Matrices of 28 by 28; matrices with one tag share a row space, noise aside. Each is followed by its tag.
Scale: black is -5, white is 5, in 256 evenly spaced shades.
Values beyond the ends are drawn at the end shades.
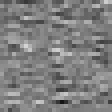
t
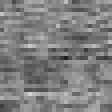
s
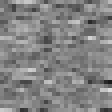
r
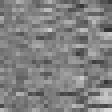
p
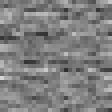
s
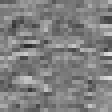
r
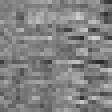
p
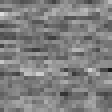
s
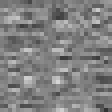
t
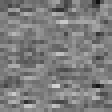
t
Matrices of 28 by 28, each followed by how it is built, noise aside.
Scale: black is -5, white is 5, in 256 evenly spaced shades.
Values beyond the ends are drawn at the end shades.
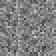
repeating rows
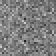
repeating rows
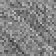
Toeplitz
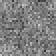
smooth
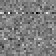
uneven rows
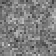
smooth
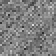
Hankel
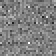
uneven rows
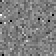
sparse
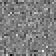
uneven rows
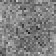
smooth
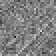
Hankel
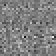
uneven rows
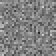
repeating rows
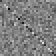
diagonal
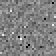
sparse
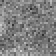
smooth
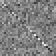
diagonal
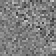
upper triangular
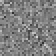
diagonal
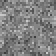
smooth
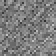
Hankel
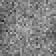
smooth
